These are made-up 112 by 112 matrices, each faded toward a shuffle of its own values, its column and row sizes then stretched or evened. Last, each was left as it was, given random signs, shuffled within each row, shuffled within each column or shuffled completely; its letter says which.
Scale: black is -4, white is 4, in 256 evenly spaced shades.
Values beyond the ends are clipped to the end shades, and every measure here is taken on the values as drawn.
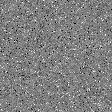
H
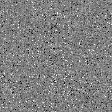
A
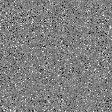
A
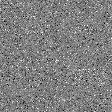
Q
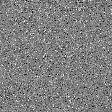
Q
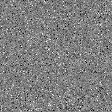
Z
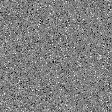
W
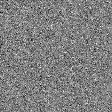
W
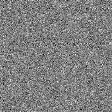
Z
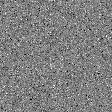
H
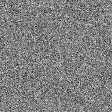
Q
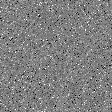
H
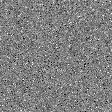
H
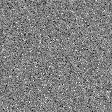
H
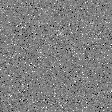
Q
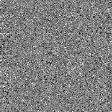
A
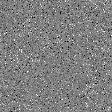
W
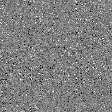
Z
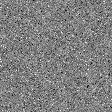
H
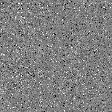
Z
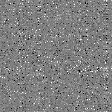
A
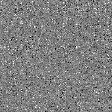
A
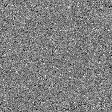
Q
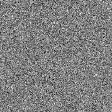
W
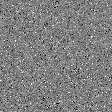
H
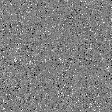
Z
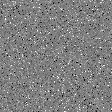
H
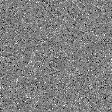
A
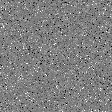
H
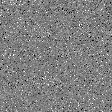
Q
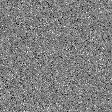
H
